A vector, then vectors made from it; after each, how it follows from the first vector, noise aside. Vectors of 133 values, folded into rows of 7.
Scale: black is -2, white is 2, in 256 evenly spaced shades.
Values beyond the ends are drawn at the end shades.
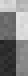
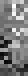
reversed, negated, partly zeroed.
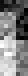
negated.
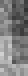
reversed, shrunk.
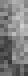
reversed, negated, shrunk.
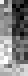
reversed.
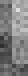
reversed, negated, shrunk.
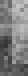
reversed, negated, shrunk.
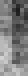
reversed, shrunk.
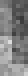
reversed, shrunk.
